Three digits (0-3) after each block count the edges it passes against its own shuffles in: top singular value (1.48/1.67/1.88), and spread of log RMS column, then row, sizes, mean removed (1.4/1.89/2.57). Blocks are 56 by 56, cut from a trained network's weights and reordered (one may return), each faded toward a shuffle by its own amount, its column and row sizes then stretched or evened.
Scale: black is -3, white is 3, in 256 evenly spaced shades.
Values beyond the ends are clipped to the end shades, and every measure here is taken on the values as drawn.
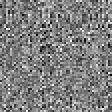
3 2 1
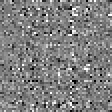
1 2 3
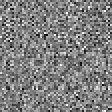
3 1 1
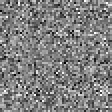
0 0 1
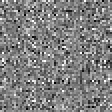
0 2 2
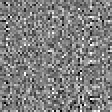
2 2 1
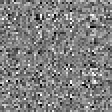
2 2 2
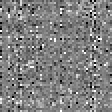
0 3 1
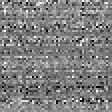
1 2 3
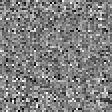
0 1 2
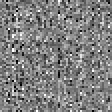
0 3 0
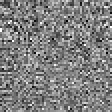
3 1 1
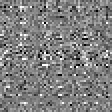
1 2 3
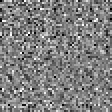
1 1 2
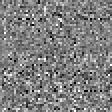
1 2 2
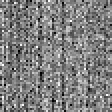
2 1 0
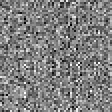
2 1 0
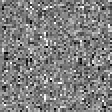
0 3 0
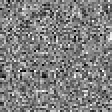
2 0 1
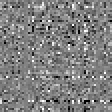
2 3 3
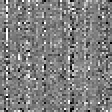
1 3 2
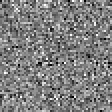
0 0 1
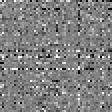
1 2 3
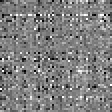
1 2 3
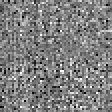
0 0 2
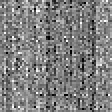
3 2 2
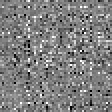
0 3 3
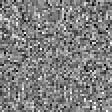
1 1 0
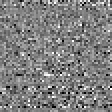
0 1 3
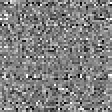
1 0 3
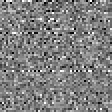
1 0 3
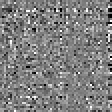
2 3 2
